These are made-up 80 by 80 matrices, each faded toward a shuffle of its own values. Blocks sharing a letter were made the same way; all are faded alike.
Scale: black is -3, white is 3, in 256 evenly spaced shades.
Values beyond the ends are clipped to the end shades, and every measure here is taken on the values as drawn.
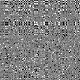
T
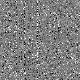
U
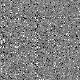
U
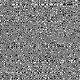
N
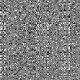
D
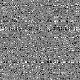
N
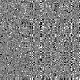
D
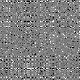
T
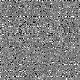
N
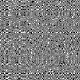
T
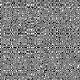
T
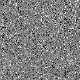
U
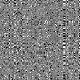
D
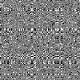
T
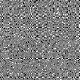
T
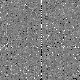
U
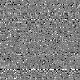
N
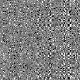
D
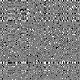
T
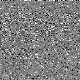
N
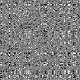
D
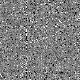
U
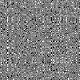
D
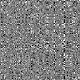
D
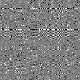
T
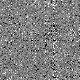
U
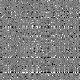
T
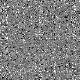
U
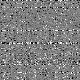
N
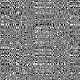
T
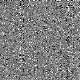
U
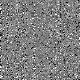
U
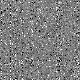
U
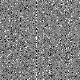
U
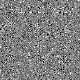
U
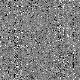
U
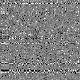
N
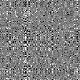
D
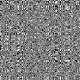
D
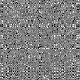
T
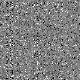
U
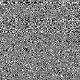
N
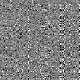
D
